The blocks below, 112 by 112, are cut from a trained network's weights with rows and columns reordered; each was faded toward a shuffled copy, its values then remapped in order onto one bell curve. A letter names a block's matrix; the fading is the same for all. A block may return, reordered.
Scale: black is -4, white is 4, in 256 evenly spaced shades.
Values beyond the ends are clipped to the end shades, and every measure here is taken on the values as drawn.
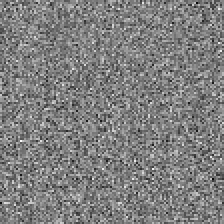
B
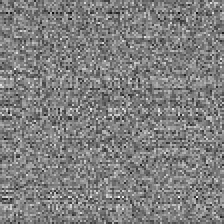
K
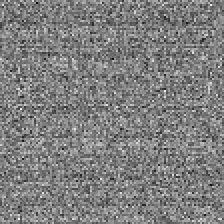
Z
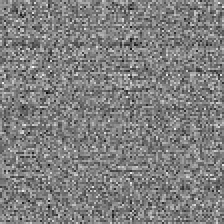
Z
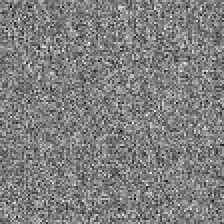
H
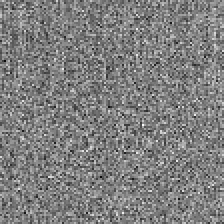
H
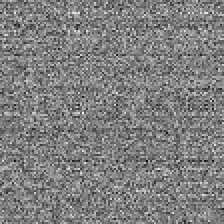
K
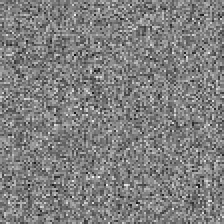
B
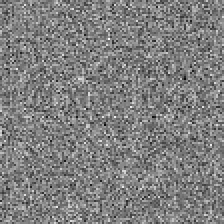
H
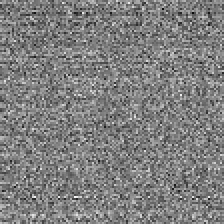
K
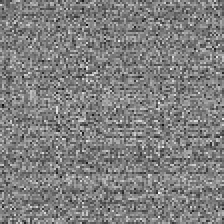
Z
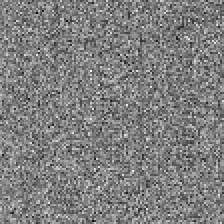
H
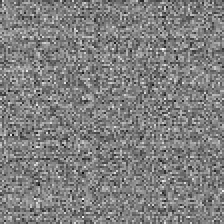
Z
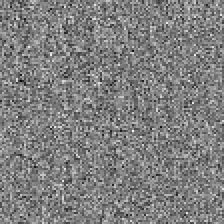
B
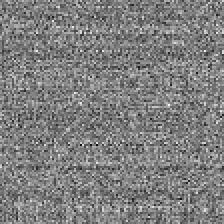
K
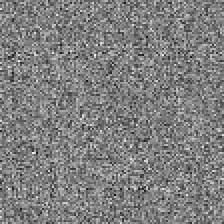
B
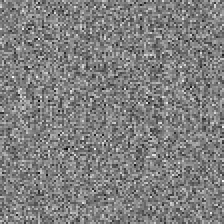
H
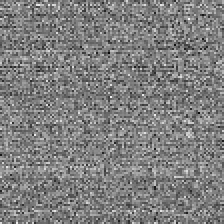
Z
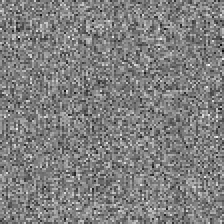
H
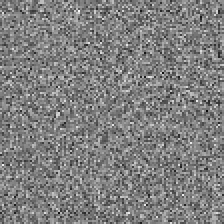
B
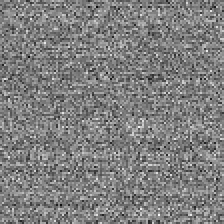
K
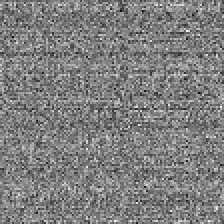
Z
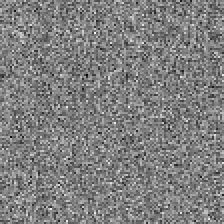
H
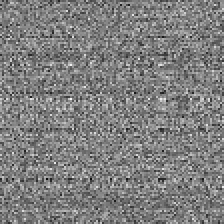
K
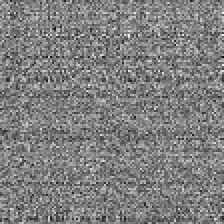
K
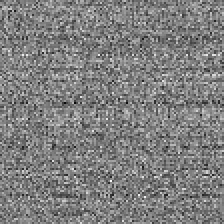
K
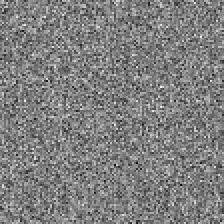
H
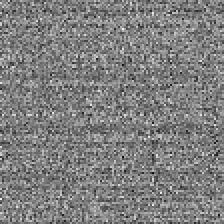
Z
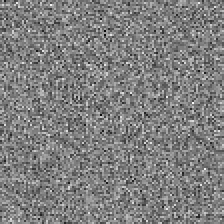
H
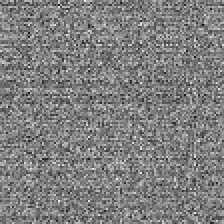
Z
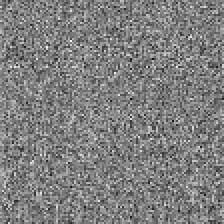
B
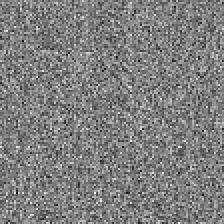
H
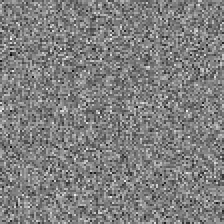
H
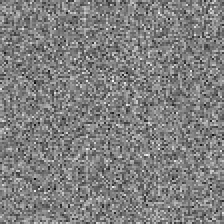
H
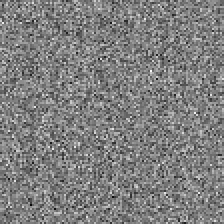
H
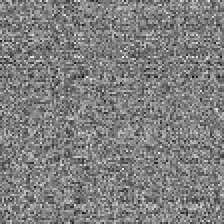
K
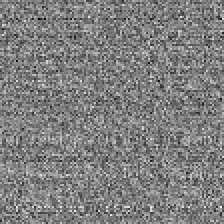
K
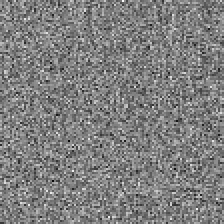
H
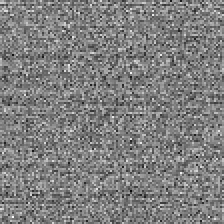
Z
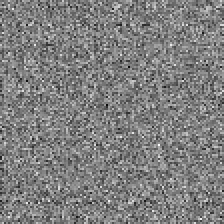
B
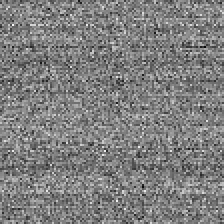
Z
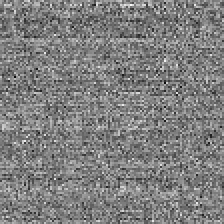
Z
